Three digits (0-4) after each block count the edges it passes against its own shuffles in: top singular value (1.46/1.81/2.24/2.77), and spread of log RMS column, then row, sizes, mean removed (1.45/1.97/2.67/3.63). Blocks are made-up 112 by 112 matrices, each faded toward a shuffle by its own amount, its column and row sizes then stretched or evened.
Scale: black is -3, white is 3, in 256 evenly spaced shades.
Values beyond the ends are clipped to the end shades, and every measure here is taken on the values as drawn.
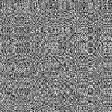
4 1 0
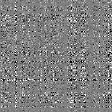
0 4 4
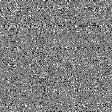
2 0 3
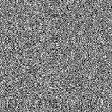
3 1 0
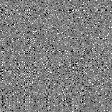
3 1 2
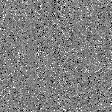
0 2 0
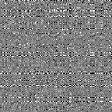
4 2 4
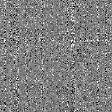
1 4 2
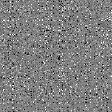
2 3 2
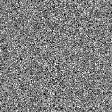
2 1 0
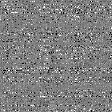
1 2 4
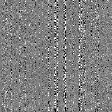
3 4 0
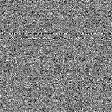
3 0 2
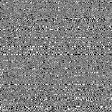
3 1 4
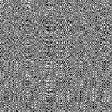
4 3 0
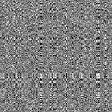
4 3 2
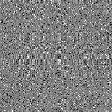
4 1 0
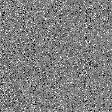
0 2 0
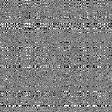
4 3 4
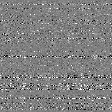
2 1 4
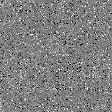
1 1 2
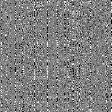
3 4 0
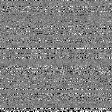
2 1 4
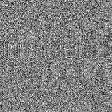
3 0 0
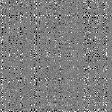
3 4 3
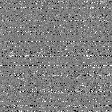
0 0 4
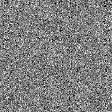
1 2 0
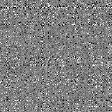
2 3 3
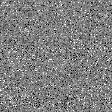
1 0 2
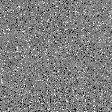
1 1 1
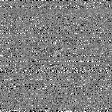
0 1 4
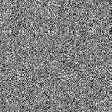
3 1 1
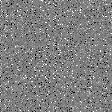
2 2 1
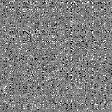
3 2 2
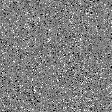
0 1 0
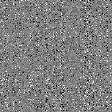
1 3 2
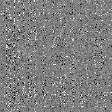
0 3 2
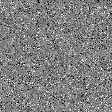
0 1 1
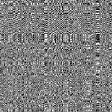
4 3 3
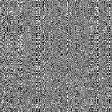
4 4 0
